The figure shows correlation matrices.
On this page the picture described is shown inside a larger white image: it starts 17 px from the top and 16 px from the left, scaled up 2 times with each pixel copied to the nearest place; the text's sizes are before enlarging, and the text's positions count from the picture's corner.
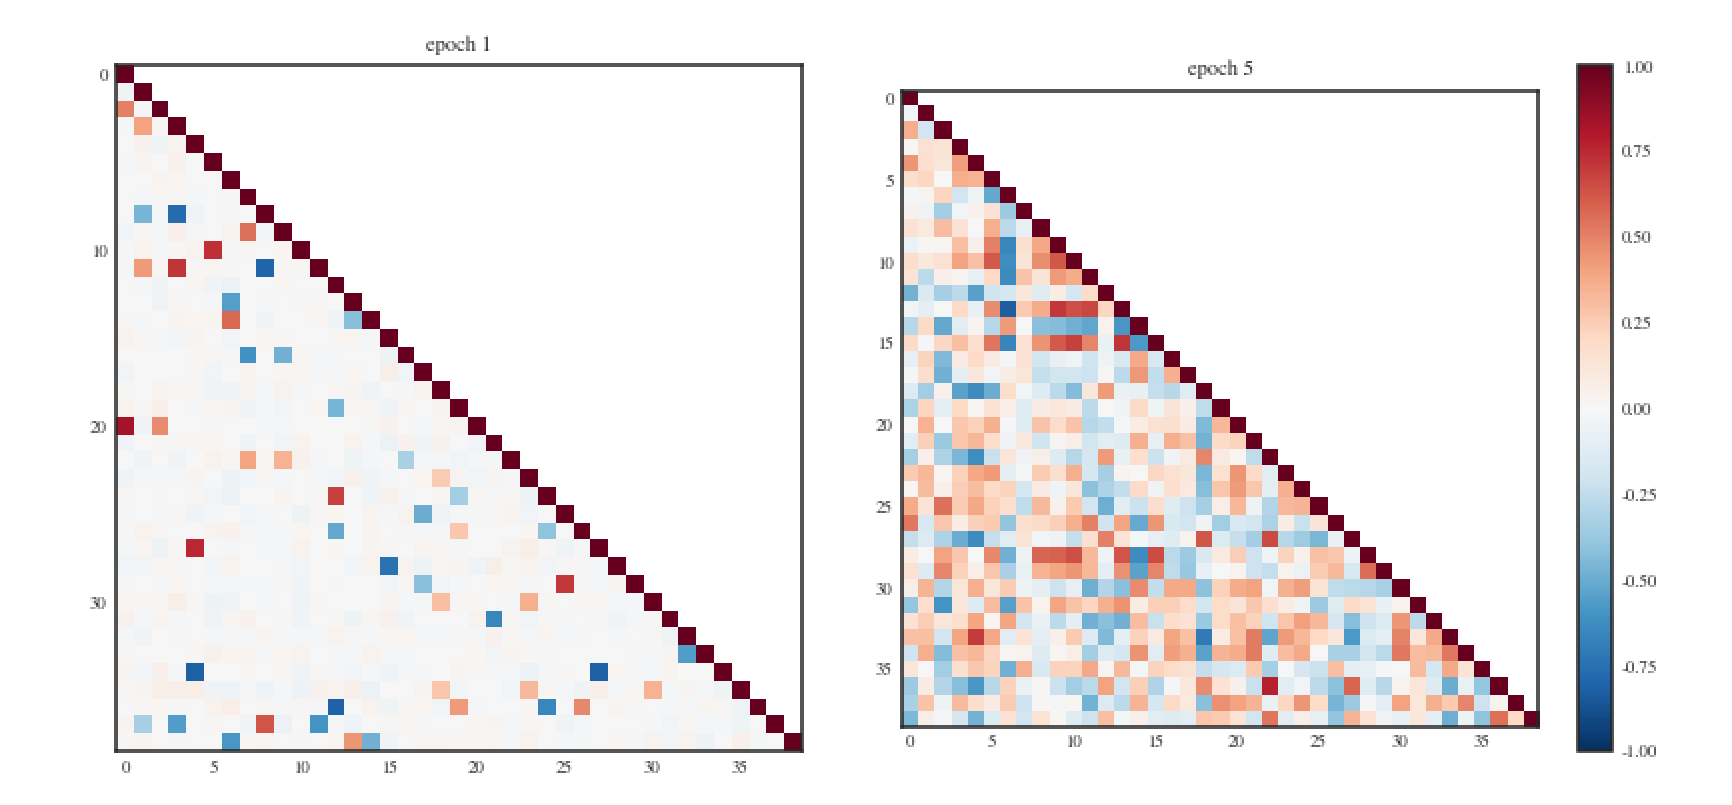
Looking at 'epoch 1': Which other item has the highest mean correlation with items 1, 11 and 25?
3
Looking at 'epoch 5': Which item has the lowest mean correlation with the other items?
18
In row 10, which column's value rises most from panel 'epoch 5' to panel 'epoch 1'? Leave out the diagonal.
6
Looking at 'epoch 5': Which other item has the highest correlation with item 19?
37
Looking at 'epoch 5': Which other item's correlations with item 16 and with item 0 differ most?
2
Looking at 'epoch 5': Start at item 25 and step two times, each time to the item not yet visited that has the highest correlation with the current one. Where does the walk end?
29
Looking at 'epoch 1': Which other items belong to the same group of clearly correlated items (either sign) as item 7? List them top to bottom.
9, 16, 22
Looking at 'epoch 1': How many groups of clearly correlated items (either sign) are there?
12
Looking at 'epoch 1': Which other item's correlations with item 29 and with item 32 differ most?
25
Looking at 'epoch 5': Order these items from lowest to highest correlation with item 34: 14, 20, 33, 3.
3, 20, 14, 33
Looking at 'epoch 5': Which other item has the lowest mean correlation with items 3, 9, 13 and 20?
6
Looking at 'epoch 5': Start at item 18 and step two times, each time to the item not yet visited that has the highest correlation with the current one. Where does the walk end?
22
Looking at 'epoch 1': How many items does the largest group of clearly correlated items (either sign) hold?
5
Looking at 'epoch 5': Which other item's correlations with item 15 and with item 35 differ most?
28
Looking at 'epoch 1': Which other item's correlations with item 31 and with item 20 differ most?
0
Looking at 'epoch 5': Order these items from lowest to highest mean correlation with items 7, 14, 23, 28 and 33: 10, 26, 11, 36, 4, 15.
36, 11, 26, 15, 10, 4
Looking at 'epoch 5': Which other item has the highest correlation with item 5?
10
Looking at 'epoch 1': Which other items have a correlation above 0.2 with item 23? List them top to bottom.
18, 30, 35
